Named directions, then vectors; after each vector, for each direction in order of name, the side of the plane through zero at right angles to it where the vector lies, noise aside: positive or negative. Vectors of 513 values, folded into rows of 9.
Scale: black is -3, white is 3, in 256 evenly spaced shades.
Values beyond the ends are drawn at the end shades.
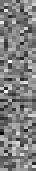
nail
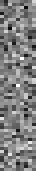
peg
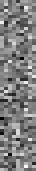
positive, negative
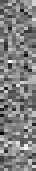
positive, positive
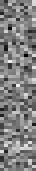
positive, positive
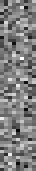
negative, positive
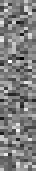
positive, negative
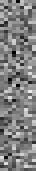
positive, negative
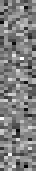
negative, positive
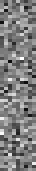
negative, positive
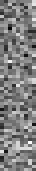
positive, positive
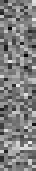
positive, positive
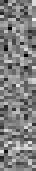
positive, positive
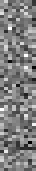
negative, negative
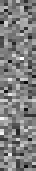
negative, positive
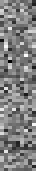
negative, negative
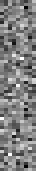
negative, positive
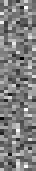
positive, negative
